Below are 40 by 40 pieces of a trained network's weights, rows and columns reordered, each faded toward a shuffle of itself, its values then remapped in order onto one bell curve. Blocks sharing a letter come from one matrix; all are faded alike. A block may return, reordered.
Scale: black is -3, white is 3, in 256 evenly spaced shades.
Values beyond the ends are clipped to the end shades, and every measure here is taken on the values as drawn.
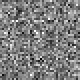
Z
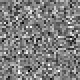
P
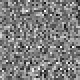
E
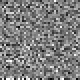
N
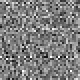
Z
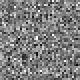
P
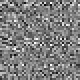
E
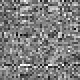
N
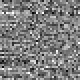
N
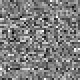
E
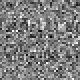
Z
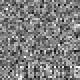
N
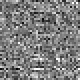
N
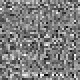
N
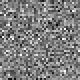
P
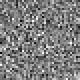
P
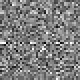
N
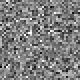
P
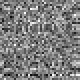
Z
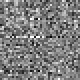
N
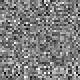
Z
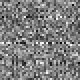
N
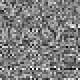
N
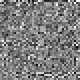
E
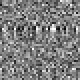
N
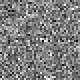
P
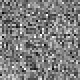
P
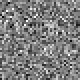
P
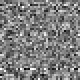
N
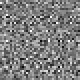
E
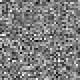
P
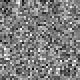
P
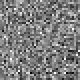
Z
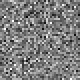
P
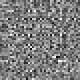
E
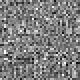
Z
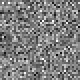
P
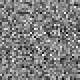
P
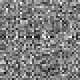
Z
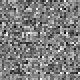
E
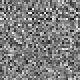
N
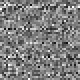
E
